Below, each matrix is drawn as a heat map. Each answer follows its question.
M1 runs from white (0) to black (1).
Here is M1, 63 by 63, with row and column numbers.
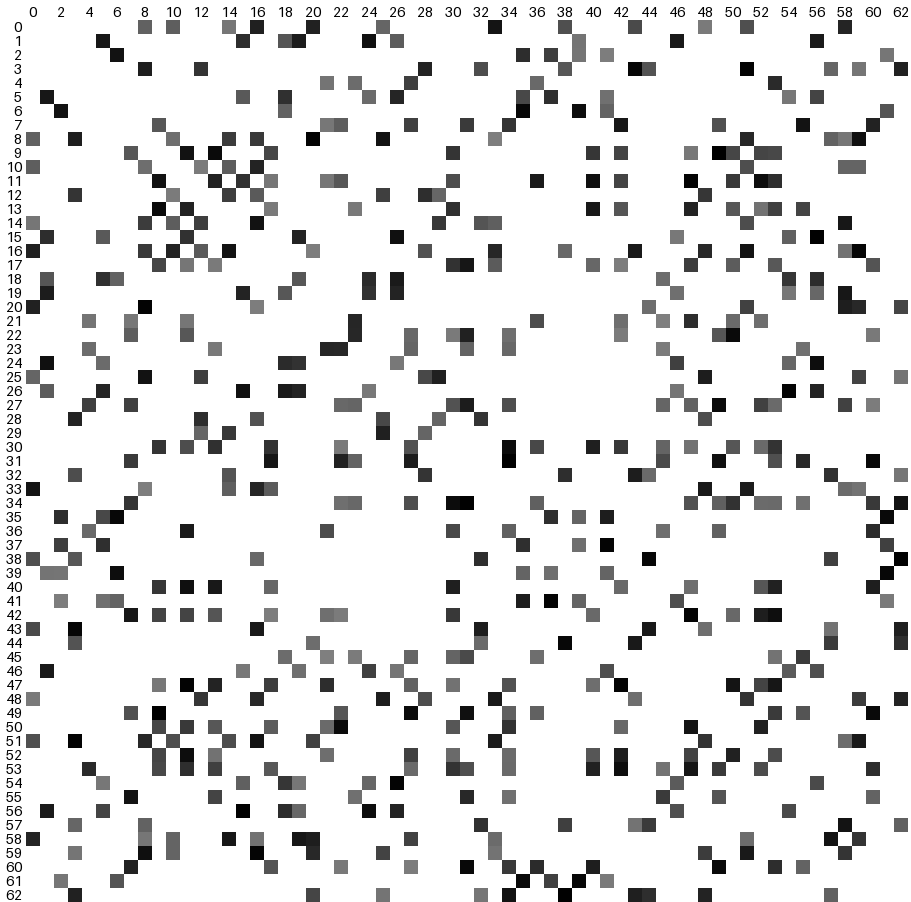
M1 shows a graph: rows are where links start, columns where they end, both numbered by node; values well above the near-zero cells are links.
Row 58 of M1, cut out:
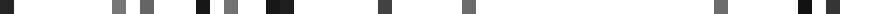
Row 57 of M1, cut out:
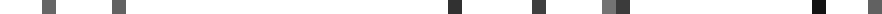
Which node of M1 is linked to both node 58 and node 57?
node 8
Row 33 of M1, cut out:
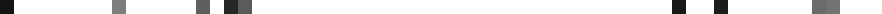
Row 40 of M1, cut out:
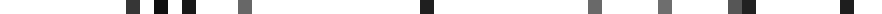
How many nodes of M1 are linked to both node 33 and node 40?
1
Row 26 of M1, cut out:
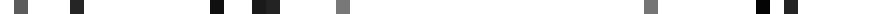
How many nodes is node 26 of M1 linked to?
9
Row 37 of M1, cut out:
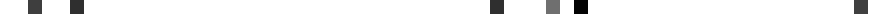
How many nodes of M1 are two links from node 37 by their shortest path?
9
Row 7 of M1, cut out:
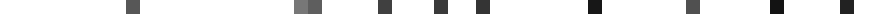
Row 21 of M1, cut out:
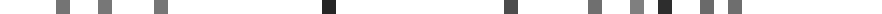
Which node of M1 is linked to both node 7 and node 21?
node 42
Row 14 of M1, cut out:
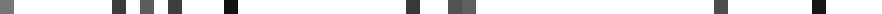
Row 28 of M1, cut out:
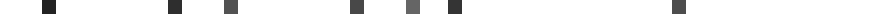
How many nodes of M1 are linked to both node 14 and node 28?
4
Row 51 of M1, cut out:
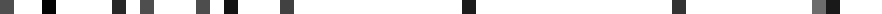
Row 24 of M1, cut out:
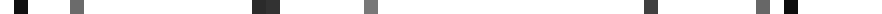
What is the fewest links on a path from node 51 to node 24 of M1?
3
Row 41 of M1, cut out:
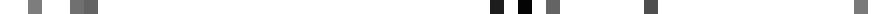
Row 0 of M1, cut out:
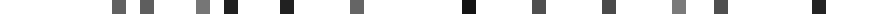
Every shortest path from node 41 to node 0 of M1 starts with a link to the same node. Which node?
node 46
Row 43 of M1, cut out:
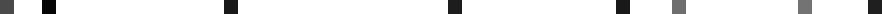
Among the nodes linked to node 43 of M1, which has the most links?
node 16
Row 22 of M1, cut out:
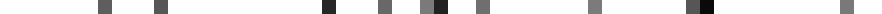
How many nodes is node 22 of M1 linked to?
11
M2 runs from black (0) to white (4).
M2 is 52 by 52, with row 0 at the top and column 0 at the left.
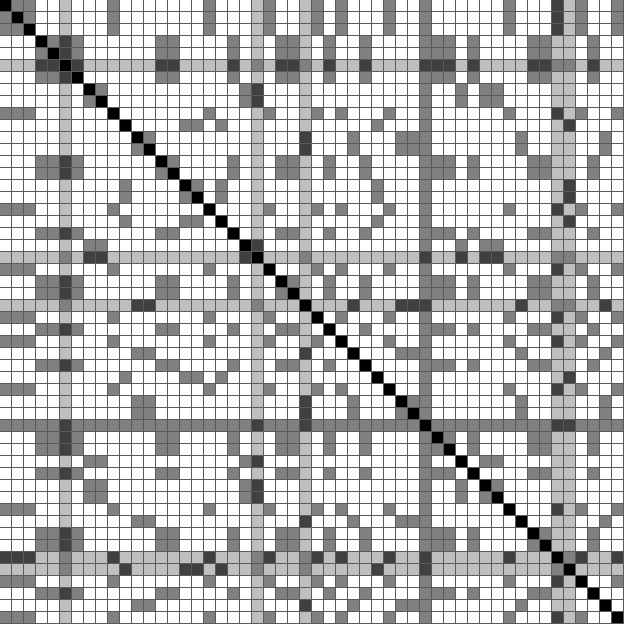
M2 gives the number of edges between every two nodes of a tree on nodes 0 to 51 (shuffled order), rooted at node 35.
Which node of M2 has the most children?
5
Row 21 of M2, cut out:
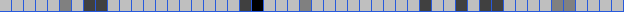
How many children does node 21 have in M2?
6
